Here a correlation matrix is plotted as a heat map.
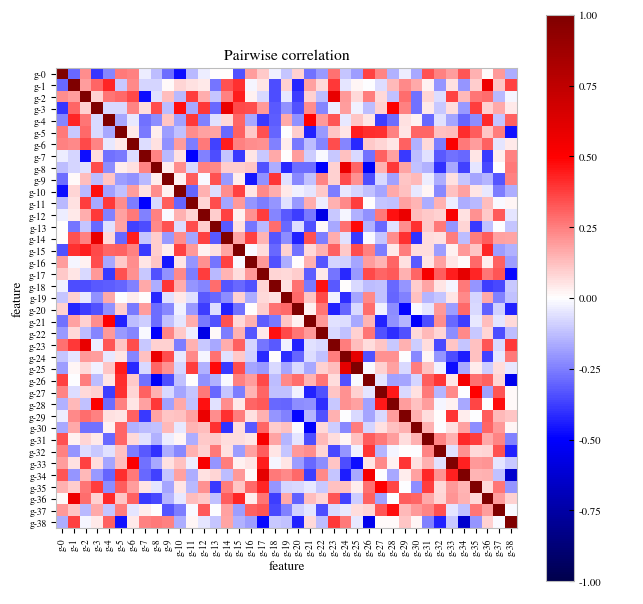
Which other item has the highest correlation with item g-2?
g-23
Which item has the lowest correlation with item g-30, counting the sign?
g-21
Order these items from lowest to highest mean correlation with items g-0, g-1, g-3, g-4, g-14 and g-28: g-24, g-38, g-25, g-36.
g-25, g-24, g-38, g-36
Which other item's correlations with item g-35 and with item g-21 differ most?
g-27
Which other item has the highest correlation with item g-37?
g-28
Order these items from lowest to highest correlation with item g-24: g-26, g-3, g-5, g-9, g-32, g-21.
g-26, g-32, g-21, g-5, g-3, g-9
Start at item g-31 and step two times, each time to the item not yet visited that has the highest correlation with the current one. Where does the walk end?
g-34
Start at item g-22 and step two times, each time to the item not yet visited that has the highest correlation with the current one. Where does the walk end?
g-9
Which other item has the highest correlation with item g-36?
g-1
